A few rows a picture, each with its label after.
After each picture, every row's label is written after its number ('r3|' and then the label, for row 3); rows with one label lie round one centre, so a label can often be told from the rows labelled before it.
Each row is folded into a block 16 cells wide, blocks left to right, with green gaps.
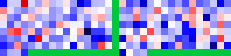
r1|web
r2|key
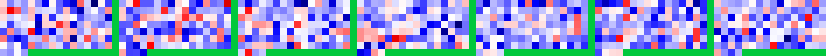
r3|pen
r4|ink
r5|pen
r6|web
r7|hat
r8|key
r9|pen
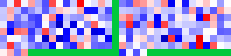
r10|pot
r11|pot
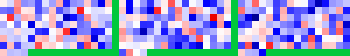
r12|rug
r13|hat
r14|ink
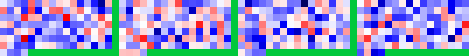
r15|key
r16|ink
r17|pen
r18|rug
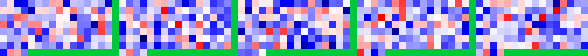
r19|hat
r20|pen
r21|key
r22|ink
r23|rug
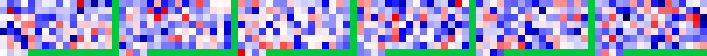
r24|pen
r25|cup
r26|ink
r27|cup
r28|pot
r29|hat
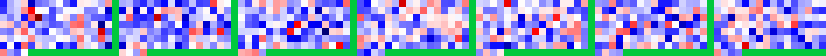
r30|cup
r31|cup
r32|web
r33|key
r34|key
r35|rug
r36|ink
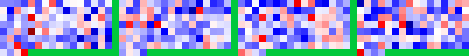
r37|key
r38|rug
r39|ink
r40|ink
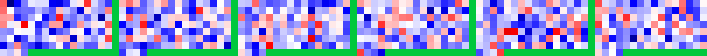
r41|pen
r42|rug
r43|ink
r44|ink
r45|key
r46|pen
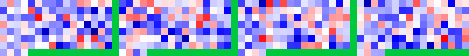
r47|cup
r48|pot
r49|key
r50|pot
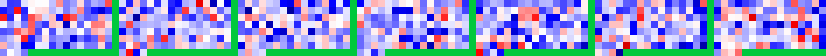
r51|key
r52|pen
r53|rug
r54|pot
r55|ink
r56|ink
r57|cup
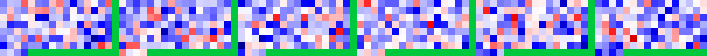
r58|web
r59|cup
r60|cup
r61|rug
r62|cup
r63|web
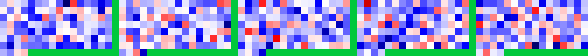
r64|hat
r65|ink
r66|web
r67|rug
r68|hat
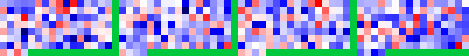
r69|hat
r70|pot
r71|pot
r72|web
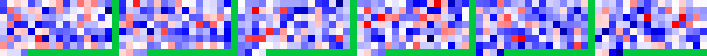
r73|pot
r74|pot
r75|key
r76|pen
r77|web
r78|pot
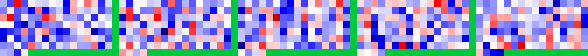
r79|pot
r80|cup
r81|cup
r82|pen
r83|ink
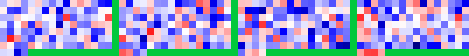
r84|rug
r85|pen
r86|rug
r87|hat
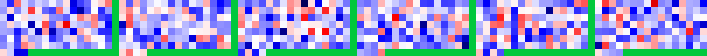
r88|ink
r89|pen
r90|hat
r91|cup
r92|ink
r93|rug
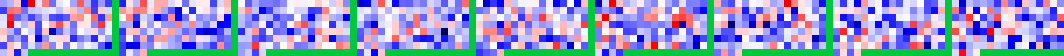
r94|pen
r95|web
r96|pen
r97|web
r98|key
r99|pot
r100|pot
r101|key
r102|hat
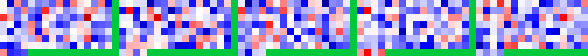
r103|pot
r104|cup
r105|key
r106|cup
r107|rug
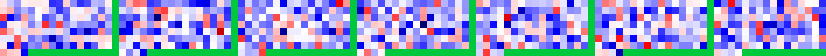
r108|web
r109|ink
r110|cup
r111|cup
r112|rug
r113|ink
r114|pot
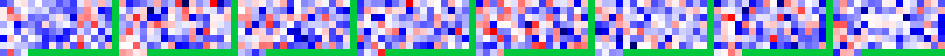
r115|pot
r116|hat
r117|pot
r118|cup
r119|web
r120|pen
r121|hat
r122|hat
